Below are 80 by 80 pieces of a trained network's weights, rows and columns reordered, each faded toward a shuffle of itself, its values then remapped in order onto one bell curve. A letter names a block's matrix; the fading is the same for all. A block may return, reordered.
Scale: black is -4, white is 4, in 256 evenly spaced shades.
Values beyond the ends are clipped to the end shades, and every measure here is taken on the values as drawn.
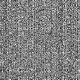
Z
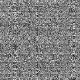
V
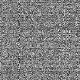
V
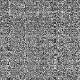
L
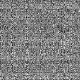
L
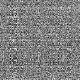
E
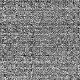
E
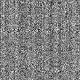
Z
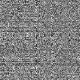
V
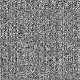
Z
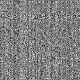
Z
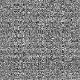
E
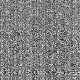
Z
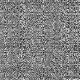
V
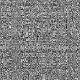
V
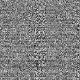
V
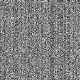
Z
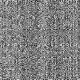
Z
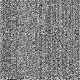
Z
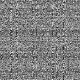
L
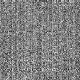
Z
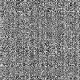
Z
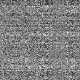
E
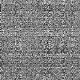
E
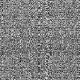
L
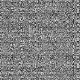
L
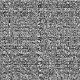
E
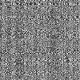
Z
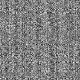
Z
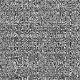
L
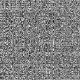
V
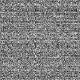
E
